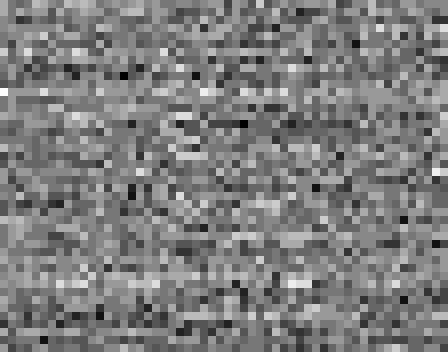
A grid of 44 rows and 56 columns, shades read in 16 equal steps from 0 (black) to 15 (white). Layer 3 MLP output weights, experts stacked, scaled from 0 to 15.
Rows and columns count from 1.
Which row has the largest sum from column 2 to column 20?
36
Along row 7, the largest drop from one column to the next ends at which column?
22
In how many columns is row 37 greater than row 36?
14
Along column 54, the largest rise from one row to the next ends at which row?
18
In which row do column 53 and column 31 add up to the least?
16
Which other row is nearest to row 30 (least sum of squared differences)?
13
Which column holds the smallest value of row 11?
28
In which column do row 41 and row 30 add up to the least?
8
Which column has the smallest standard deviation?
15
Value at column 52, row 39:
6
